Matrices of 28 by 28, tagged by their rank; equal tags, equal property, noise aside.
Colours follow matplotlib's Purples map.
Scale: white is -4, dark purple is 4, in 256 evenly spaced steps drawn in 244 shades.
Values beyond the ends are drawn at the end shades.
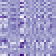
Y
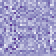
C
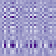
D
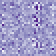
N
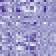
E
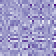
E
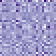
E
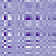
D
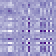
D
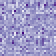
C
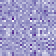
E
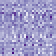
E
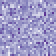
C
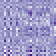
Y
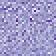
C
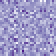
N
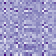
Y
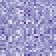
N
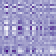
D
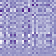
Y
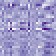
E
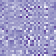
E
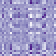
D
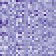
C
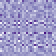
E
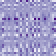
Y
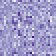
C
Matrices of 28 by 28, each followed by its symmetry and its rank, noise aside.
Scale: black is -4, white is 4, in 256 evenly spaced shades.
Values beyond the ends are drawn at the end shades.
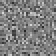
antisymmetric, rank six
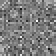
symmetric, rank six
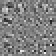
antisymmetric, rank six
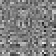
no symmetry, rank six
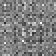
symmetric, rank four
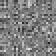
no symmetry, rank six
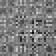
symmetric, rank four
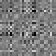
symmetric, rank three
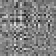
antisymmetric, rank four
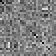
symmetric, rank six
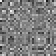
symmetric, rank four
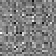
antisymmetric, rank four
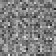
antisymmetric, rank six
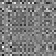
no symmetry, rank three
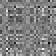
no symmetry, rank three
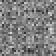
antisymmetric, rank six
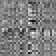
no symmetry, rank three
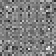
symmetric, rank four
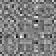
antisymmetric, rank four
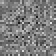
symmetric, rank six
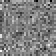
antisymmetric, rank six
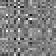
no symmetry, rank three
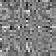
antisymmetric, rank four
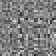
antisymmetric, rank four
